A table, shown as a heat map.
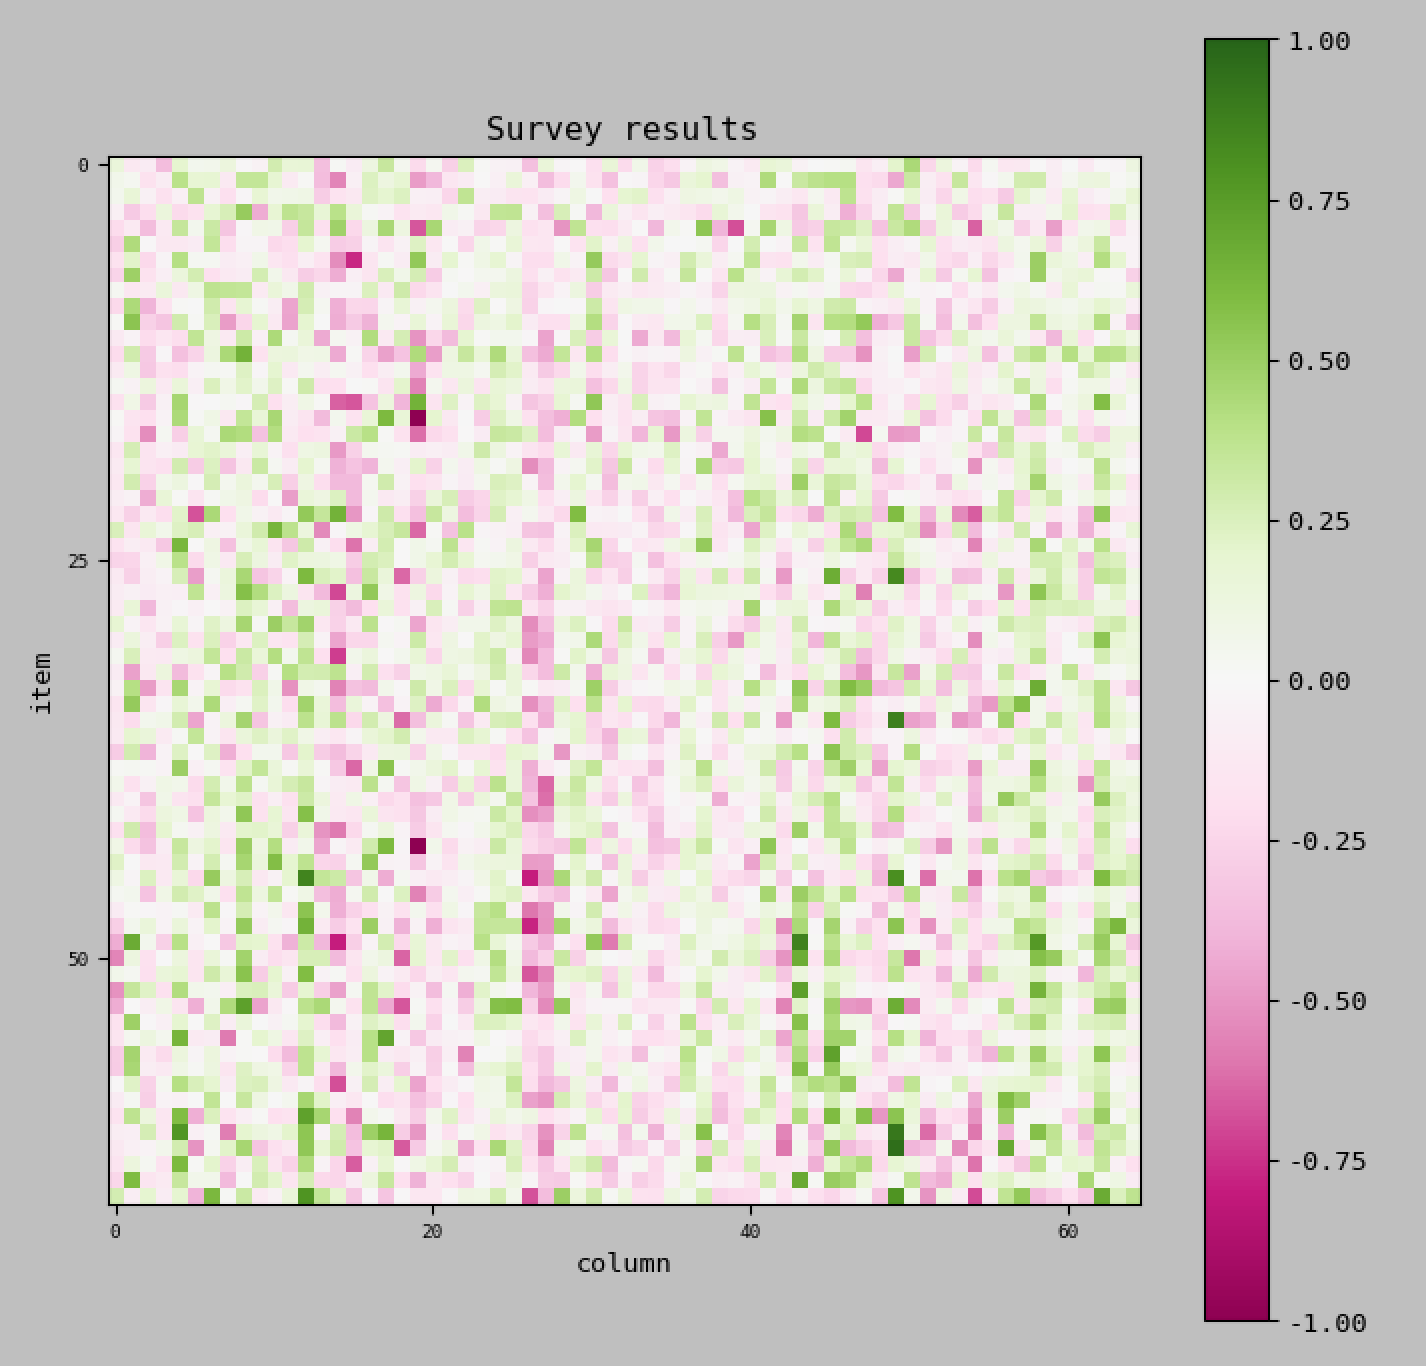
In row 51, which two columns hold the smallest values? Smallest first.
26, 27
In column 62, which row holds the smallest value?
17
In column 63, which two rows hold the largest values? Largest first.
48, 53
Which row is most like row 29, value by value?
44
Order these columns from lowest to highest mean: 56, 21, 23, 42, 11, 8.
42, 11, 21, 23, 56, 8
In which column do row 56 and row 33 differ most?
16
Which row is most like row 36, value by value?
2
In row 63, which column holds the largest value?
4
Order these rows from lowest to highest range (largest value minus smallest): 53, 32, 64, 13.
13, 32, 64, 53
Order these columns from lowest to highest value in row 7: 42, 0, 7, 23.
0, 7, 23, 42
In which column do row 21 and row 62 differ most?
49
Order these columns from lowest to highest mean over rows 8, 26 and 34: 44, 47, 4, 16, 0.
47, 0, 44, 4, 16
